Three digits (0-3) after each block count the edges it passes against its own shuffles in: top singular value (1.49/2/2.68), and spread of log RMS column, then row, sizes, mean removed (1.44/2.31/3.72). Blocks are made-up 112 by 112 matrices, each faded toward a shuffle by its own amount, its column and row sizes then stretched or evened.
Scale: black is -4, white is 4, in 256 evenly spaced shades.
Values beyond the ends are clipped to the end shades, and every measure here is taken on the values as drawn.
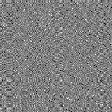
3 1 0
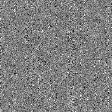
0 2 0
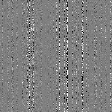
2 3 0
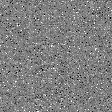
1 0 0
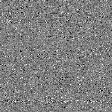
0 1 2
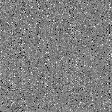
1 1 0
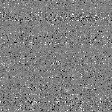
1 1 2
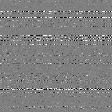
3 0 3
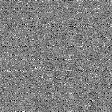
2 0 2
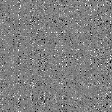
1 2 1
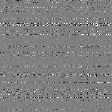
2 1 3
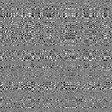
3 1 3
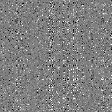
2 2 1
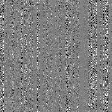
1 3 0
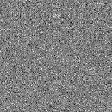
2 0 0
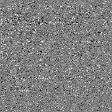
0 1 2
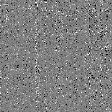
1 2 1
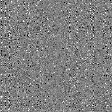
2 2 1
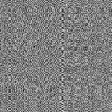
3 2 0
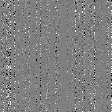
1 3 0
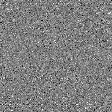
1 0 1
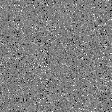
1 1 1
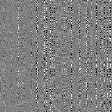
3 3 1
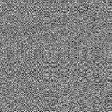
3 1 2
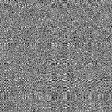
3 1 2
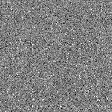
1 0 1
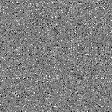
2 0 1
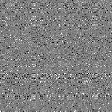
3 0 2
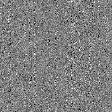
1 2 0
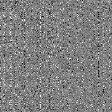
2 2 0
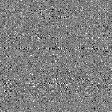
2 1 2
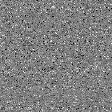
1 0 1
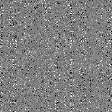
2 2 1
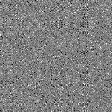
2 1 0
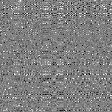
3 0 2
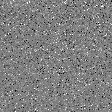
0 0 1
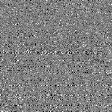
2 0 2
